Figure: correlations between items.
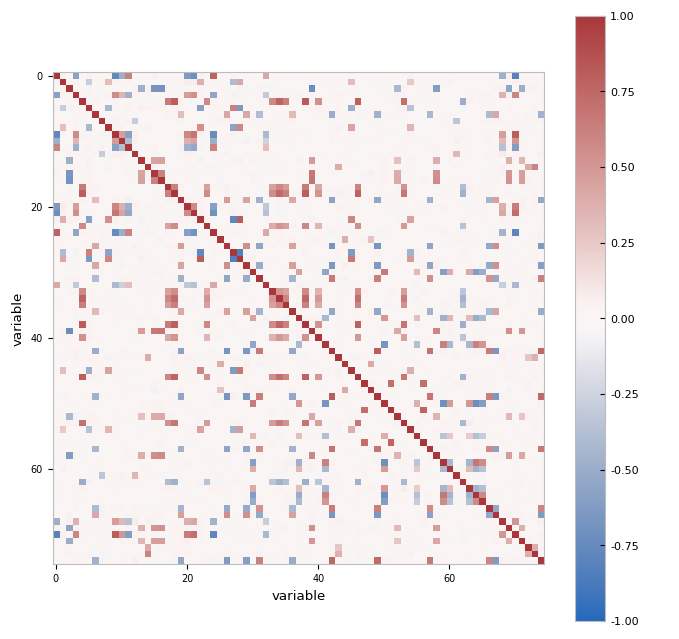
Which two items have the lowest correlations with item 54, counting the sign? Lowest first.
27, 5
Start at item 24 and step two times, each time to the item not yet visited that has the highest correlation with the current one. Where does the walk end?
11
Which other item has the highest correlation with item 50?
30
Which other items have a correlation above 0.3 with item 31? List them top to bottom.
42, 49, 57, 66, 74
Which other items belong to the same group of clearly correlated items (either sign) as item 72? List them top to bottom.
14, 43, 73
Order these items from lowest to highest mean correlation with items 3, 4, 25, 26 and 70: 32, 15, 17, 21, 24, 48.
24, 32, 15, 48, 17, 21
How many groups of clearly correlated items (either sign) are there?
10
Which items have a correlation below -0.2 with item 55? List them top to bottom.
41, 59, 64, 65
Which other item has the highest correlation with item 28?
22
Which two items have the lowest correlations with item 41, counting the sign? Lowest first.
50, 30
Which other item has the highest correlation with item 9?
70
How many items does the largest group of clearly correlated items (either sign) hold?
12
